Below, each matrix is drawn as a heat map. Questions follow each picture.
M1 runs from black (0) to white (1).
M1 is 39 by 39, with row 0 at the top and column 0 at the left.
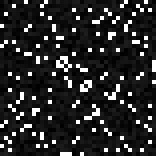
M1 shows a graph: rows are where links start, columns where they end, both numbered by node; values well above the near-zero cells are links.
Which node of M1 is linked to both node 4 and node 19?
node 25
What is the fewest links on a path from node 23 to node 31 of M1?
4
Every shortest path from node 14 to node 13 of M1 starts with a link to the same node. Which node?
node 11
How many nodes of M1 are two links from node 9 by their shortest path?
8
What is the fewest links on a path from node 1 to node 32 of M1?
5
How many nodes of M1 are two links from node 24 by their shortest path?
5
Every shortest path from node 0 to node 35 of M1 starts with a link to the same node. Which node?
node 6
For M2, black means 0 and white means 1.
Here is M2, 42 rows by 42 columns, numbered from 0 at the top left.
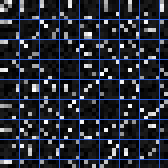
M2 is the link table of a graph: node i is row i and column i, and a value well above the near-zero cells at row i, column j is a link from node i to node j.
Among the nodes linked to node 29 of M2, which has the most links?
node 36
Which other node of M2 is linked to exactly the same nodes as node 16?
node 13
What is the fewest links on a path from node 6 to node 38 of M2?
3
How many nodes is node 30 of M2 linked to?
6
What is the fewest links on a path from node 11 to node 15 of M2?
5
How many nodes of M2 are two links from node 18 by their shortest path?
1
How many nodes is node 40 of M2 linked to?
9
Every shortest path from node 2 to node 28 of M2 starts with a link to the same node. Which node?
node 5
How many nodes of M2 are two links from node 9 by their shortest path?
1
